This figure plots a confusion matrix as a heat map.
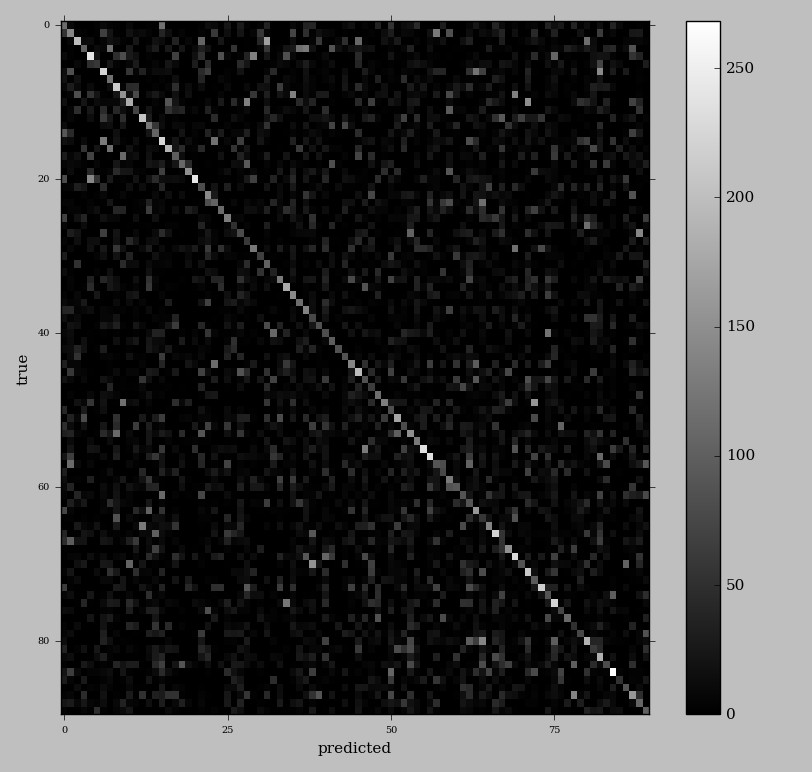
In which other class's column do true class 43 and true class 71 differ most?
64
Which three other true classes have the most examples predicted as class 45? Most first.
2, 17, 81
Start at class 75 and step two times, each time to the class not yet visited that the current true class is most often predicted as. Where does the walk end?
46
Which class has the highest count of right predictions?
84
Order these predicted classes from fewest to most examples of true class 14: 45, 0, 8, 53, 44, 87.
44, 8, 53, 45, 87, 0
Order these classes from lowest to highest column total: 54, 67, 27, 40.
54, 27, 40, 67
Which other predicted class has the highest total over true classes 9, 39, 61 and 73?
35
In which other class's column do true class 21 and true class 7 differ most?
65
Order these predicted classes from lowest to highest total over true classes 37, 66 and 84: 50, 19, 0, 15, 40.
19, 40, 15, 0, 50
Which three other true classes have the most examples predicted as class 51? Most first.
53, 81, 65
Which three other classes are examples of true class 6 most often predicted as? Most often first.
82, 63, 1
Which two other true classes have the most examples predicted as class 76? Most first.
52, 84
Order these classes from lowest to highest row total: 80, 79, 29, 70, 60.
79, 60, 70, 29, 80
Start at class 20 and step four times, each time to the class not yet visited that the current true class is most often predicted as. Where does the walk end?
40
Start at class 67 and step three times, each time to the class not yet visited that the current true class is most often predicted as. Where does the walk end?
62
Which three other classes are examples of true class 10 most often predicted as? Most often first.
71, 28, 16
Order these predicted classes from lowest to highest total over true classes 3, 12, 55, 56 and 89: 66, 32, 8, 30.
30, 8, 66, 32
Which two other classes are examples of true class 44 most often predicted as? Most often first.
23, 63
